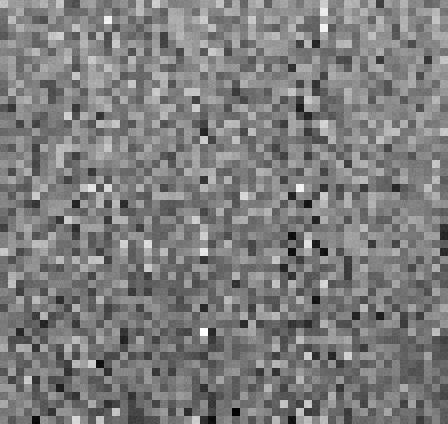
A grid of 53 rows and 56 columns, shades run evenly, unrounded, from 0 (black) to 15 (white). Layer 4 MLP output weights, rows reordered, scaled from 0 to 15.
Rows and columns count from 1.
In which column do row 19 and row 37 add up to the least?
17
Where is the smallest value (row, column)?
52, 30
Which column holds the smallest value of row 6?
40
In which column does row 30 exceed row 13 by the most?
7
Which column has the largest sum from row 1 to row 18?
20
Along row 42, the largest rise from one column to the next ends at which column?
26
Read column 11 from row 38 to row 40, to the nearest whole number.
7 7 9
